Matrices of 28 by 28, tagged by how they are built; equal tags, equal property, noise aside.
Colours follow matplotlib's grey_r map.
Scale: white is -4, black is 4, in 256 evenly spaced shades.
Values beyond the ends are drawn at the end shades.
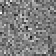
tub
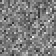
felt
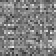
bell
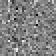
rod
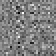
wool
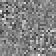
tub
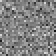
wool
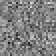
wool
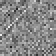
felt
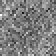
felt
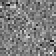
tub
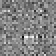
wool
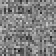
bell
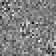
tub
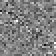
tub
